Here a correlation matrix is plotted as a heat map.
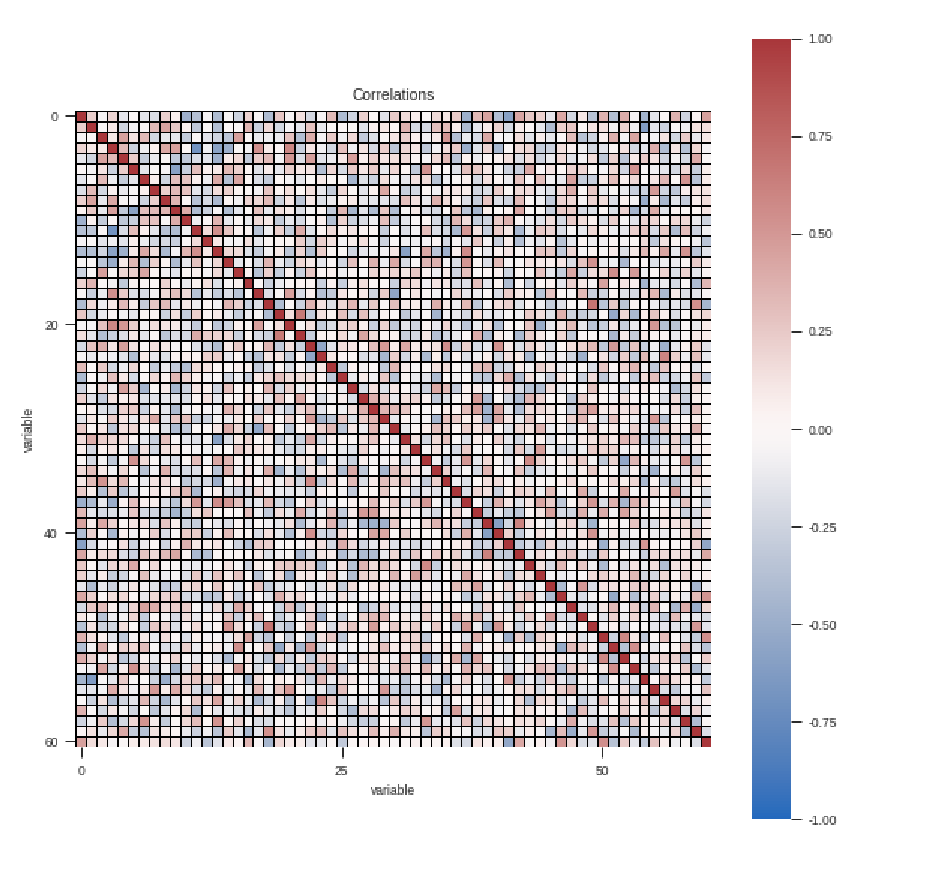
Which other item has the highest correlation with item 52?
50
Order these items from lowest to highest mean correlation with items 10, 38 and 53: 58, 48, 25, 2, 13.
25, 2, 58, 13, 48
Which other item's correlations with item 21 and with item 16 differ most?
19
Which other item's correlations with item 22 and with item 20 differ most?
40
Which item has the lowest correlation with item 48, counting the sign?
23
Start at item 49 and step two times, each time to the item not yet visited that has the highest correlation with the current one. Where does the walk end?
59
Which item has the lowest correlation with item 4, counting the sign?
13
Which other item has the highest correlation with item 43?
33
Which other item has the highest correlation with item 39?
42
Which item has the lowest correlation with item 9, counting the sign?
5
